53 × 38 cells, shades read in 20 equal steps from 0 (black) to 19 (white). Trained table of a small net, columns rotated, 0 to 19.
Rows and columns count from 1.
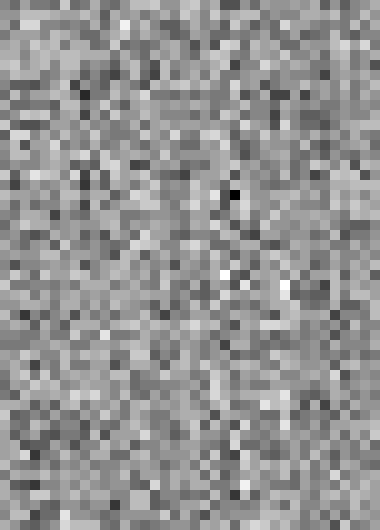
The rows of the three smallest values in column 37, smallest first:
18, 23, 36
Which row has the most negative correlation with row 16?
19
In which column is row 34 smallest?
34
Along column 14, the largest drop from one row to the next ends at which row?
17
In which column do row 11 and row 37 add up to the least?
4
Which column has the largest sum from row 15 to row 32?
29
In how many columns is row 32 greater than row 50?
14
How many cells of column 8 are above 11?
25
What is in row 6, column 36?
9
